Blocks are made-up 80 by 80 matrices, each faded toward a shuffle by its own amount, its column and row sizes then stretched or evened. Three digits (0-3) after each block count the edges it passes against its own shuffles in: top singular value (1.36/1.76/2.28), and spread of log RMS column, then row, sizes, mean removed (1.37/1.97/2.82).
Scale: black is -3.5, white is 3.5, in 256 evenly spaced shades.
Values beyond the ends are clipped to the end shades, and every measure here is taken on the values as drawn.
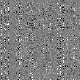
2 3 2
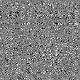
1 1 2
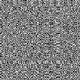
3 1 2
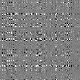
3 3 3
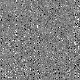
0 2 1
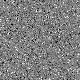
0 0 0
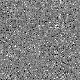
1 1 0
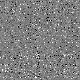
1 1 2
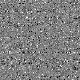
1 0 2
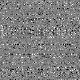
1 0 3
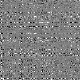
1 2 3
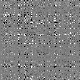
2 3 3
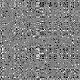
3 2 2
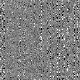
2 3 0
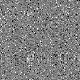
2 1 0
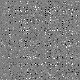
0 2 2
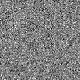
2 0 1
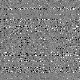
1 1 3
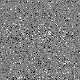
1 2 2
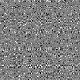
3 1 2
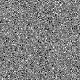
2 1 0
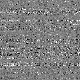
2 0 3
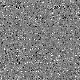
0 1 2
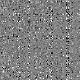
1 3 2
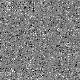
1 1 1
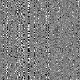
3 3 0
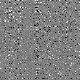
1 2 2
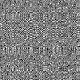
3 0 2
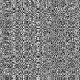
3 2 0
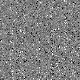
0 2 0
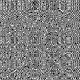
3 0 1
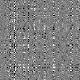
3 3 2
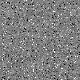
1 1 0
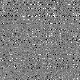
1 1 3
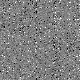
0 2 0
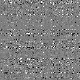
1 2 3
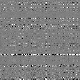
3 1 3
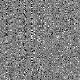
2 2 0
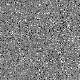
0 1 1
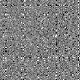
3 2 1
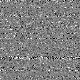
0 0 3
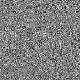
2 1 2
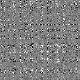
0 3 3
